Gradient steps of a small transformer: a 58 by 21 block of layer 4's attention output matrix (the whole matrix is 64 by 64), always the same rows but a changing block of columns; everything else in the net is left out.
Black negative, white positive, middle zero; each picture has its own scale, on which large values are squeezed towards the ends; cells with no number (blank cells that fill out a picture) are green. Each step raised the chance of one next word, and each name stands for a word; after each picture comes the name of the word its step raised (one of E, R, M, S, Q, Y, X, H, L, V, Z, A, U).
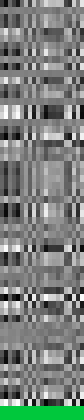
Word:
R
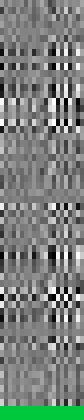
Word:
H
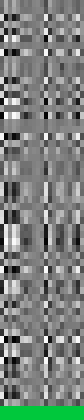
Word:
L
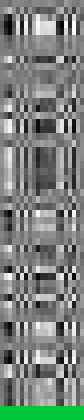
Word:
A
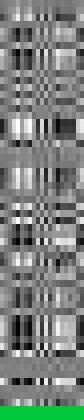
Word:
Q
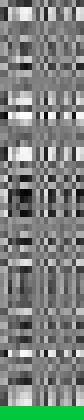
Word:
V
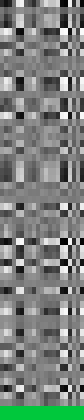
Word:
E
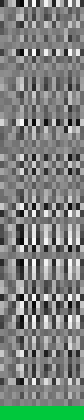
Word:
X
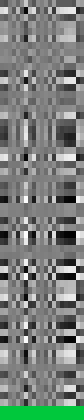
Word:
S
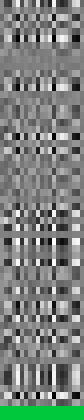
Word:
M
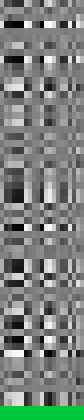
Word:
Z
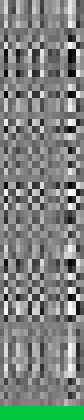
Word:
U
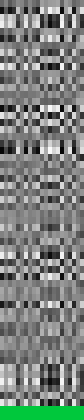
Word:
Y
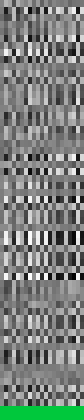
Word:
S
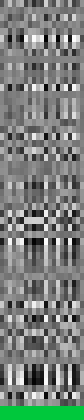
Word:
M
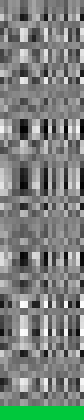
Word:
Q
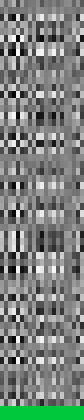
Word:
L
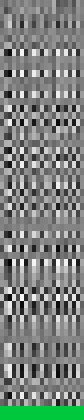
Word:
U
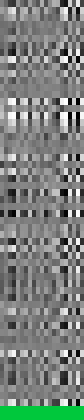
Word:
V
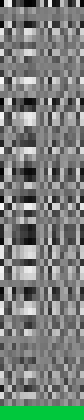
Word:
E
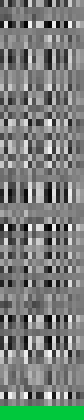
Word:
Z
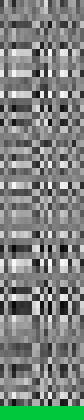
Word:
U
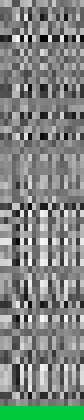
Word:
M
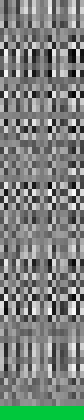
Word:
U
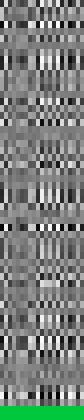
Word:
Z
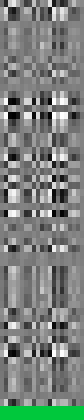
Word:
V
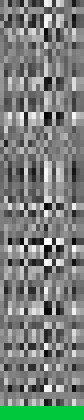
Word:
E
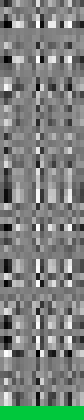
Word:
Z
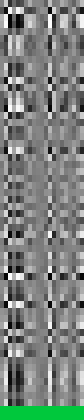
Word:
Y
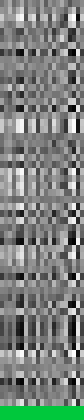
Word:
Q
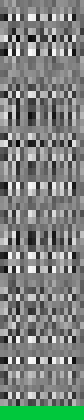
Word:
L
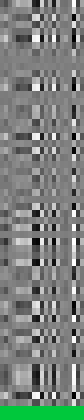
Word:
M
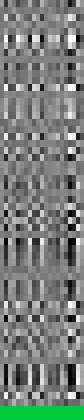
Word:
M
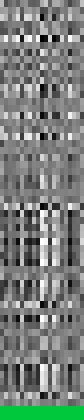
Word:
M
